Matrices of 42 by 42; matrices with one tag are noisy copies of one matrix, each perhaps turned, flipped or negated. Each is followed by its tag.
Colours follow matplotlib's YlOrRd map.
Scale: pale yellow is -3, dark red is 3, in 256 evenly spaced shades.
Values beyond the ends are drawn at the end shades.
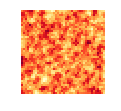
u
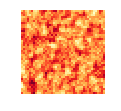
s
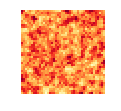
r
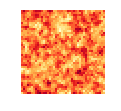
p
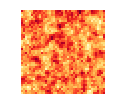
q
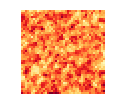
u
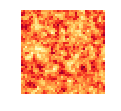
p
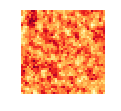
s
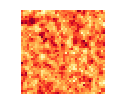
s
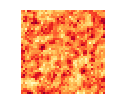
s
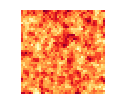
q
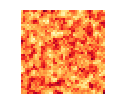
r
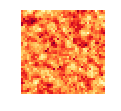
s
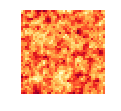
p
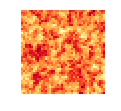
p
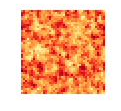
p
